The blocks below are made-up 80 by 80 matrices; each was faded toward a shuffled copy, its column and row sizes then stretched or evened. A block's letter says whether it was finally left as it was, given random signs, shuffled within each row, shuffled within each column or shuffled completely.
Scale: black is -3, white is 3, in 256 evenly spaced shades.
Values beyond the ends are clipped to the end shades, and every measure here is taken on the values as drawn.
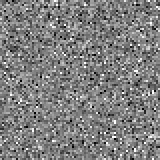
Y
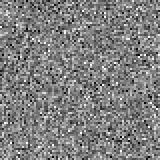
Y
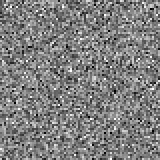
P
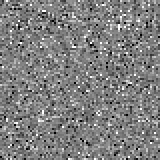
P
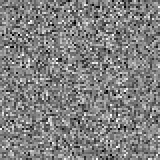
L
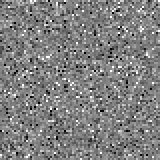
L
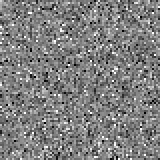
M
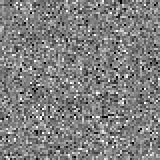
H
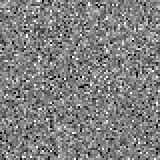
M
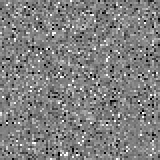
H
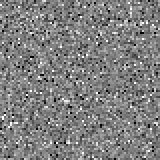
P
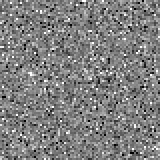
M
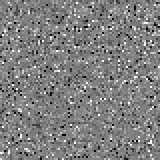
H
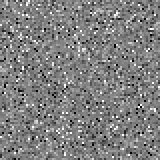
Y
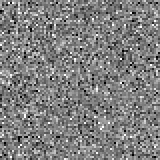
L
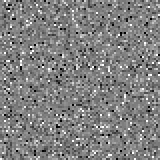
L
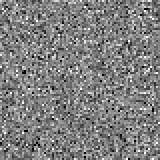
H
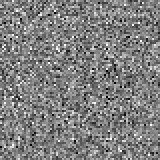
H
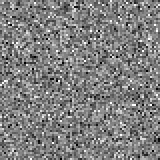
P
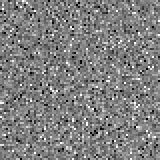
Y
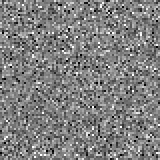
P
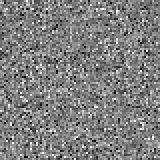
L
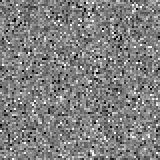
Y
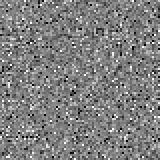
H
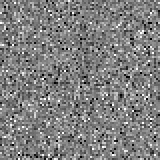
H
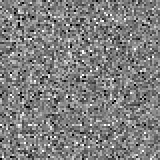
L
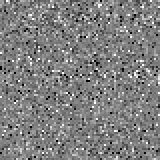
P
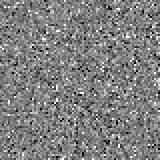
M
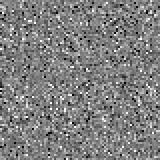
L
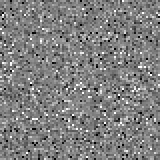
L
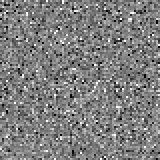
L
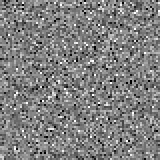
M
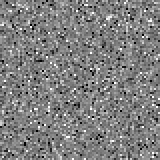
Y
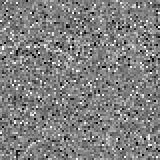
P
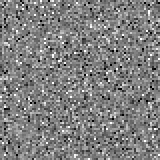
M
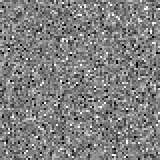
Y
